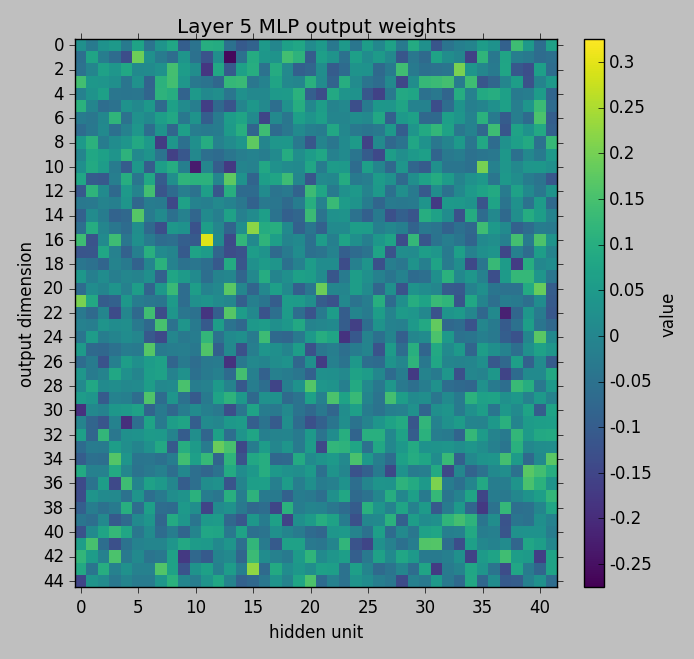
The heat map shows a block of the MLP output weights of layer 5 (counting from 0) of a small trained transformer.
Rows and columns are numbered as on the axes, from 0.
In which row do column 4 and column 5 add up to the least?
31
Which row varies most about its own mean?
16
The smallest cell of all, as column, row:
13, 1
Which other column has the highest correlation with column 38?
23
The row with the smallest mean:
22
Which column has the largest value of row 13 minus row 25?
20
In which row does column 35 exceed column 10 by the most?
10
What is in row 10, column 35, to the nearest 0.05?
0.2
